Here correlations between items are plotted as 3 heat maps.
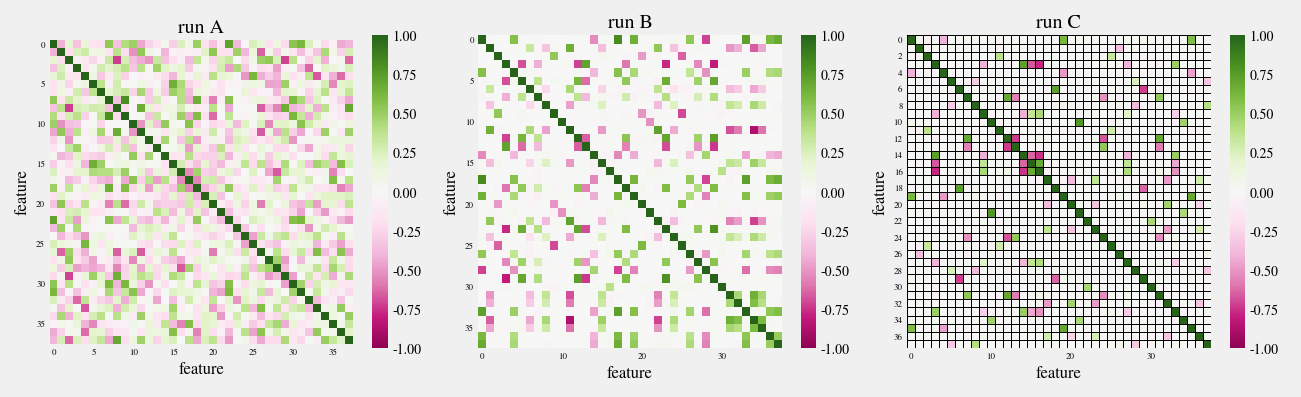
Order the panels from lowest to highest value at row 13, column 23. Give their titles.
run B, run C, run A
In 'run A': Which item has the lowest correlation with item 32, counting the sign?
3
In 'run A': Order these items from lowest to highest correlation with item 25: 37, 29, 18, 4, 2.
37, 29, 2, 18, 4
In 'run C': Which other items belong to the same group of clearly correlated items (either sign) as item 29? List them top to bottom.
6, 18
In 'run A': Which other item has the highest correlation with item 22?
0
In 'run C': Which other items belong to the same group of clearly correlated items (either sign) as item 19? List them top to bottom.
0, 4, 35
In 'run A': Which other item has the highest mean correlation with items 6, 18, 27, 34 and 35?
11
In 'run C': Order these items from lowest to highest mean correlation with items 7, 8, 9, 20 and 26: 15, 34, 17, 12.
17, 34, 15, 12
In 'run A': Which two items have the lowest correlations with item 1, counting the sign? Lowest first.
26, 10
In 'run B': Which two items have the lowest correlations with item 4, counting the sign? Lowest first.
28, 14
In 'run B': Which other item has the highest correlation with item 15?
34
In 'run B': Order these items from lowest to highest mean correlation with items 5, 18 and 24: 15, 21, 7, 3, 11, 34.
3, 11, 21, 15, 34, 7
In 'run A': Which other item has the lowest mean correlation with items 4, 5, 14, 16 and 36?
27
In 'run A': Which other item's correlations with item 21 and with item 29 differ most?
2
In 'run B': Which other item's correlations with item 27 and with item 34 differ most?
11
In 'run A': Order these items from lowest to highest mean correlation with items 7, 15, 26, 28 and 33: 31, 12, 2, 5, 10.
12, 5, 10, 2, 31
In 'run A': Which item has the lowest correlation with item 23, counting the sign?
32
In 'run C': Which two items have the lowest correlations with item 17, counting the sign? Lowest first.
32, 20
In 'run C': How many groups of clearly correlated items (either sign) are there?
10
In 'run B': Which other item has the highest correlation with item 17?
0
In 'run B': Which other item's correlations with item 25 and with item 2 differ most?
9
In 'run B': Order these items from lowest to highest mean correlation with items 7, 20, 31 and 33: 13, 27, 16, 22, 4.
22, 13, 16, 27, 4
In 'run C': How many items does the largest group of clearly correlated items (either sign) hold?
7
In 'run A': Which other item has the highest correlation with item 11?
8
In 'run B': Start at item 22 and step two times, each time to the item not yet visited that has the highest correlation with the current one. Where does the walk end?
1
